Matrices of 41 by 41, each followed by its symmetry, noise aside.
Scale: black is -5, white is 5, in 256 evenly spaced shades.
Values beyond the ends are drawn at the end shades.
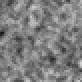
no symmetry.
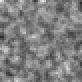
no symmetry.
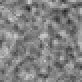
no symmetry.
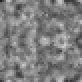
mirrored top to bottom.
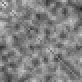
symmetric.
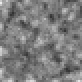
symmetric across the other diagonal.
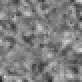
antisymmetric.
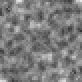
same after a half turn.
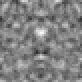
mirrored left to right.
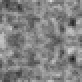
mirrored top to bottom.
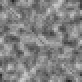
same after a half turn.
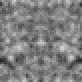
mirrored left to right.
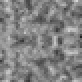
mirrored top to bottom.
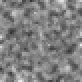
same after a half turn.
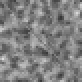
no symmetry.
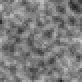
symmetric across the other diagonal.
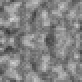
mirrored top to bottom.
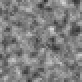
no symmetry.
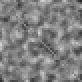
symmetric.
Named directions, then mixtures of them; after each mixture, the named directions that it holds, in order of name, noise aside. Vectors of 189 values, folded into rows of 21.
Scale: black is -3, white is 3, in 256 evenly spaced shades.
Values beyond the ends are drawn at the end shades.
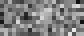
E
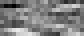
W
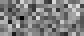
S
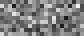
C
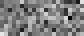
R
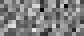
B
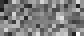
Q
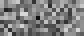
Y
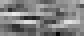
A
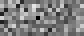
B, S, Y.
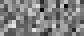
B.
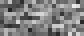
A, E, W.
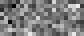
S, W.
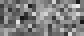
E, S.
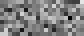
R, Y.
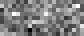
A, C, E.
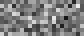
C.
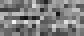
A, B.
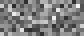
C.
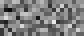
Y.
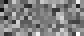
Q.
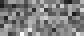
Q, R, W.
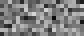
C, E, R.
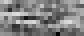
A.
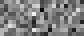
B.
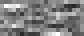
A, W.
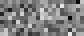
E, R, Y.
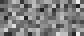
B, Q, S.
